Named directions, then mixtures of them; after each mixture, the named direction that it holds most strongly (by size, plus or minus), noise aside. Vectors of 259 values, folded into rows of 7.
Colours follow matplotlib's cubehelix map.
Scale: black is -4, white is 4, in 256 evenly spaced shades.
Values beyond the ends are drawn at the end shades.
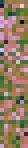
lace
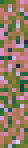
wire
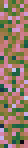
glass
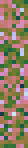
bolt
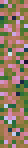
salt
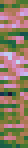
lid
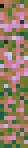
lid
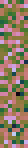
salt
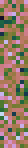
bolt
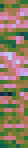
lid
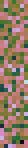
glass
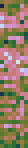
lid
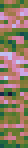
lid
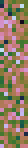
lace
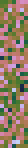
wire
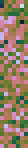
lace
